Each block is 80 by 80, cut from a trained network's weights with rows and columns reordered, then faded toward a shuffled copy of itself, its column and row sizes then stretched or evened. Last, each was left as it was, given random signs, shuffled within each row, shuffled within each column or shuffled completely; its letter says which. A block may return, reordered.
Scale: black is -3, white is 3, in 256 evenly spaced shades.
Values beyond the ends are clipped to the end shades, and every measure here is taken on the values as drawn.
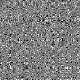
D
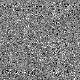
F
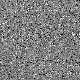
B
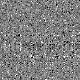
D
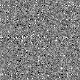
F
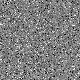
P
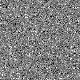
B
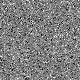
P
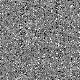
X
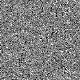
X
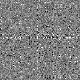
D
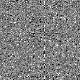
D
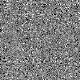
F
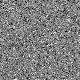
P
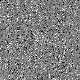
X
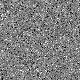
P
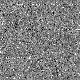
B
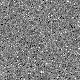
P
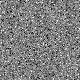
P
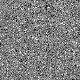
X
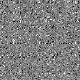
D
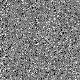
X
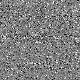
B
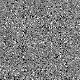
F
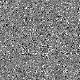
F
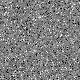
P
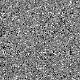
F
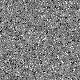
P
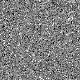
X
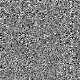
F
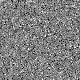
P
